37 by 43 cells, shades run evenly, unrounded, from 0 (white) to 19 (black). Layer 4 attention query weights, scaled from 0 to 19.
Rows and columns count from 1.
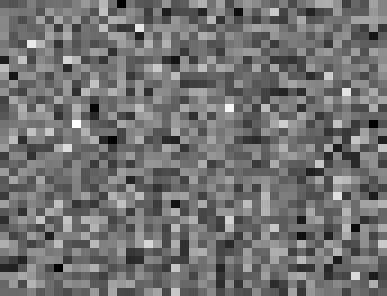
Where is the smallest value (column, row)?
9, 16
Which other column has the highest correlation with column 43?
7
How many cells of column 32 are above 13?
7
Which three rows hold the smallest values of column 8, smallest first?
19, 8, 28
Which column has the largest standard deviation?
20
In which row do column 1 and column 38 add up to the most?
33
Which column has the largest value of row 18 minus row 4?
12
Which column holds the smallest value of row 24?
15
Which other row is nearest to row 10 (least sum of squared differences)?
22
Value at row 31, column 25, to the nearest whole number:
14
